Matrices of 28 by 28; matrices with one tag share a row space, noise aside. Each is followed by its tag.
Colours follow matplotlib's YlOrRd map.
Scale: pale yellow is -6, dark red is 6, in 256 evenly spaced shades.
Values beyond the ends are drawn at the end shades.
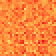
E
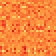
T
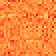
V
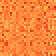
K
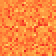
E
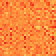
K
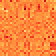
K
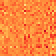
K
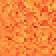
E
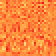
T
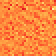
E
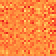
K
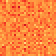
T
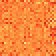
K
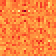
T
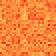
T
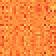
K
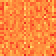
K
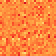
T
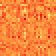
T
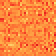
V
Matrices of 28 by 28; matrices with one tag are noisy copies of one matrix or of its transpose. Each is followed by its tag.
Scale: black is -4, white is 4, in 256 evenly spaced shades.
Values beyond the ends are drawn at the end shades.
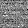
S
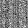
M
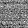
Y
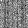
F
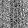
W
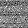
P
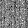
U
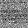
W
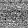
W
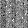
P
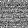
F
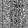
W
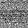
W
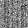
F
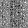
W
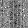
W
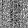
W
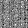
Y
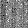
P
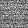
S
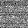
P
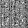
U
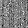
Y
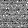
S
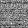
Y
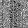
W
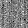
Y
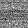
W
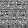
U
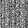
U
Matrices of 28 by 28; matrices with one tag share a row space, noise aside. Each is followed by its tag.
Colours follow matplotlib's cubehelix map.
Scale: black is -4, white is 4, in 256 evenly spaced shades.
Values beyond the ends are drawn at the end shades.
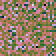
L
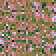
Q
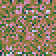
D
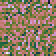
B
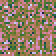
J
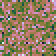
Q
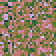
J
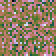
L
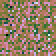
B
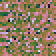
B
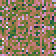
Q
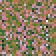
D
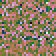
D
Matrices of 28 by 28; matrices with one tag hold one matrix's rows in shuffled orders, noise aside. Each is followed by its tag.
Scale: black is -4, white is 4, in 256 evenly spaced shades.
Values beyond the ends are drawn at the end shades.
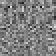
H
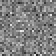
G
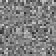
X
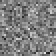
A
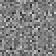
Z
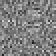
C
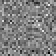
C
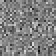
Z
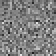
C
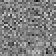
C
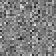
Z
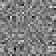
H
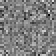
X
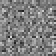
H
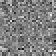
H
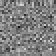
G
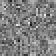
A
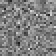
A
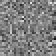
H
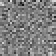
H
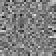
H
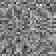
A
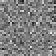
H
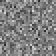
Z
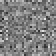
X
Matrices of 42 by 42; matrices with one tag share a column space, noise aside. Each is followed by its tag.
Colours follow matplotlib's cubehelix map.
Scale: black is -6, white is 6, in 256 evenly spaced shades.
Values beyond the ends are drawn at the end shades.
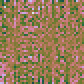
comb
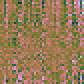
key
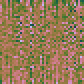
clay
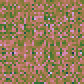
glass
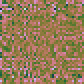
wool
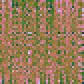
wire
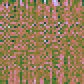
clay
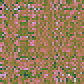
wool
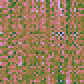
wire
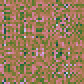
glass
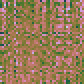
wire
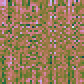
clay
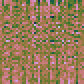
clay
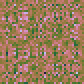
glass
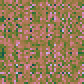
glass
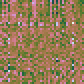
key
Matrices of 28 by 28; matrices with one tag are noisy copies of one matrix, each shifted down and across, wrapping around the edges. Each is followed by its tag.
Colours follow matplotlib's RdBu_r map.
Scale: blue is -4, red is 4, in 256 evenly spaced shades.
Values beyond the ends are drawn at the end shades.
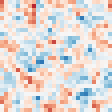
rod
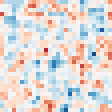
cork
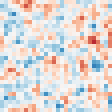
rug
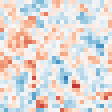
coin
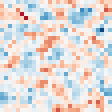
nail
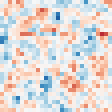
cork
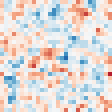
cork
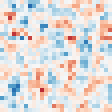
cork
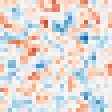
nail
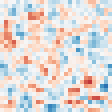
cork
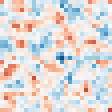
nail
